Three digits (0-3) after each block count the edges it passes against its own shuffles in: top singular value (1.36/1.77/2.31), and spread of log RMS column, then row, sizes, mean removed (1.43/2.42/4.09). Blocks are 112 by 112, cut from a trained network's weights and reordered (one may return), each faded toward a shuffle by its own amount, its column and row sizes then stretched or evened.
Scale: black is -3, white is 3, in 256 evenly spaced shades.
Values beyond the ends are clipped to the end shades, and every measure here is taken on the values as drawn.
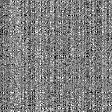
3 1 2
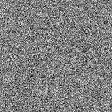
1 0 0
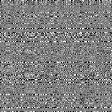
3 1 3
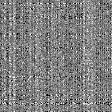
3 1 2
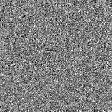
1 0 1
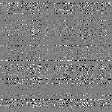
1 2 3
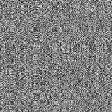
3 0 1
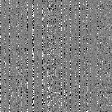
1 3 1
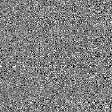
1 1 2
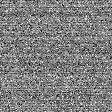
2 0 0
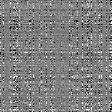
3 3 2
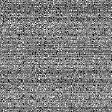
3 2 0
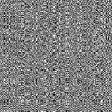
3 2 1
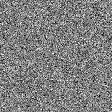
1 0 0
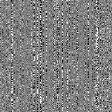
2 3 0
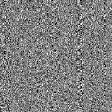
2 2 0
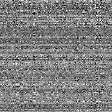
3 1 2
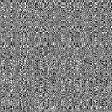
3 2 2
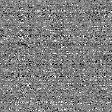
1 1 2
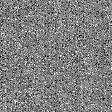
0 1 0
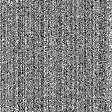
3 1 1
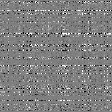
2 2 3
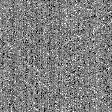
1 1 0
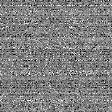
2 1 2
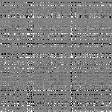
3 2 3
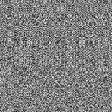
3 0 1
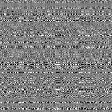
3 0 3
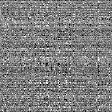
3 2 1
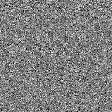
1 0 1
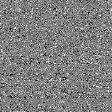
0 1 2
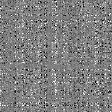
1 2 2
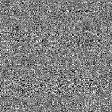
2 0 2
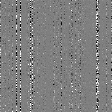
2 3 0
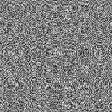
3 0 1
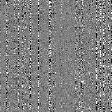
2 3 1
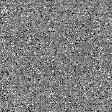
0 1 0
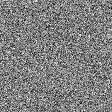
0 0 0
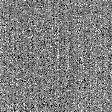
1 0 1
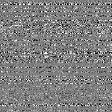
2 1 3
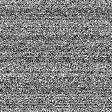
2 0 0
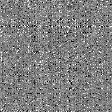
1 1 2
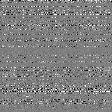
1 0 3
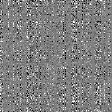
0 3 2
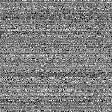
2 0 2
